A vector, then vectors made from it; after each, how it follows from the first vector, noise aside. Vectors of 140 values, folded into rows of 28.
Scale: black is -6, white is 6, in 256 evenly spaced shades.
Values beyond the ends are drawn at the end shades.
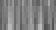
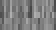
wrapped around, negated.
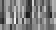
wrapped around, negated, scaled up.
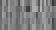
wrapped around, negated.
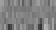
negated, partly zeroed.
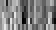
wrapped around, negated, scaled up.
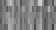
wrapped around.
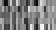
wrapped around, negated, scaled up.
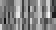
wrapped around, scaled up.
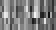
wrapped around, scaled up.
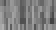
wrapped around, negated.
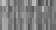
wrapped around.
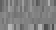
partly zeroed.
